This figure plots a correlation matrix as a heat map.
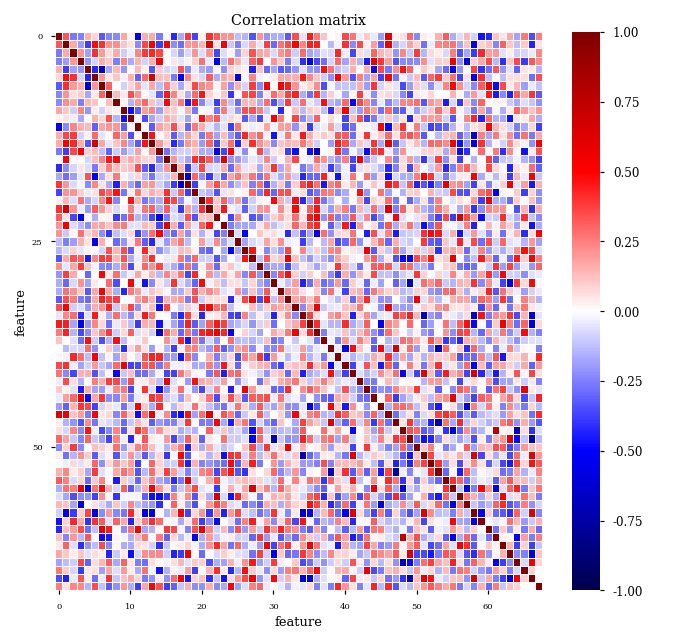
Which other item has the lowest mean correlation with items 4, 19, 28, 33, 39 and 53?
56
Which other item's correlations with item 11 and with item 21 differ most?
46
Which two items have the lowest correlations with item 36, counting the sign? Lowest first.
14, 24
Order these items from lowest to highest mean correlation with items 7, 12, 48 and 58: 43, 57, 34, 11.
57, 34, 43, 11
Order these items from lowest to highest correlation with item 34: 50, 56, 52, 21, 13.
52, 56, 21, 50, 13
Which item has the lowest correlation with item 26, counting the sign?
24
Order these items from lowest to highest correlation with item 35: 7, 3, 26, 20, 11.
3, 11, 7, 20, 26
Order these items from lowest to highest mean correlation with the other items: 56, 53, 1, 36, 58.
58, 56, 53, 36, 1
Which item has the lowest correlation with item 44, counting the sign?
4
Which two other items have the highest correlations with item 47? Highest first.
38, 22
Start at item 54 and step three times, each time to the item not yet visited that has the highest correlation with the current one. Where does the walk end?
49
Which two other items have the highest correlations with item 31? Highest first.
6, 60
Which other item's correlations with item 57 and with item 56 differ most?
53
